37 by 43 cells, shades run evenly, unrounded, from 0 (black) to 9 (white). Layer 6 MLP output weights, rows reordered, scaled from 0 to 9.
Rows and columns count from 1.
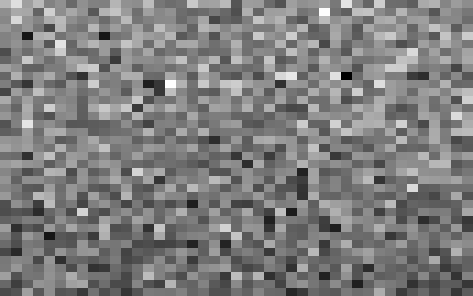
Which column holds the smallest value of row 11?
14
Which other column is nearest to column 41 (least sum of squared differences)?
39
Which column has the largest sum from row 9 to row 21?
31
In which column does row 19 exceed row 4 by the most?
29
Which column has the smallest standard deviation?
17
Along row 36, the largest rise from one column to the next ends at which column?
16
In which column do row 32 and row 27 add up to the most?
8
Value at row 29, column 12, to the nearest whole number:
3
